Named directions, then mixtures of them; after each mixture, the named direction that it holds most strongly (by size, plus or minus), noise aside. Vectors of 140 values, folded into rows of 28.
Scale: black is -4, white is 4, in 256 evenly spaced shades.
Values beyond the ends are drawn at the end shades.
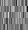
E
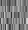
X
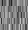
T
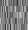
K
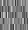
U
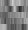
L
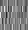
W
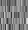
X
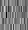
W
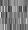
W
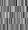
E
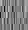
W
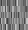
X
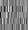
W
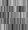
L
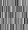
U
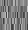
K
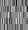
E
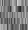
L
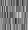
K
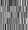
X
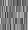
K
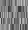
T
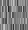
U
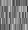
T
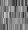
E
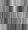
L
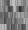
L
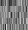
X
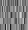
K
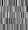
E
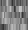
L
